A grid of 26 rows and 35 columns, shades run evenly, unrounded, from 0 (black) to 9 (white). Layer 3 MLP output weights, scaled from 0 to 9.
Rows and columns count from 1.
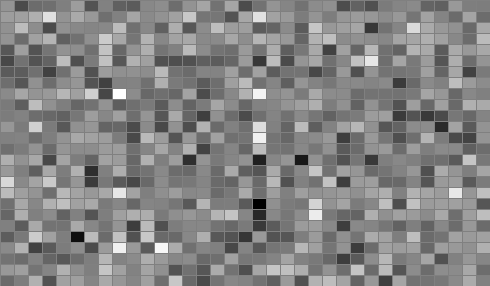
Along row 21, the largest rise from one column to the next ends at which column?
11
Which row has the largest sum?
18
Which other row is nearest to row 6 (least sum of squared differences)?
5
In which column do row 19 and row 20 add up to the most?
23
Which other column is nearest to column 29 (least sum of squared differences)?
10
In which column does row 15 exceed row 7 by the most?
34
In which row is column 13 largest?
26
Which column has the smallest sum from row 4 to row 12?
29
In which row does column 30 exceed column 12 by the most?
3
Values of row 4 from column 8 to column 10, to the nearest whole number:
7 6 4
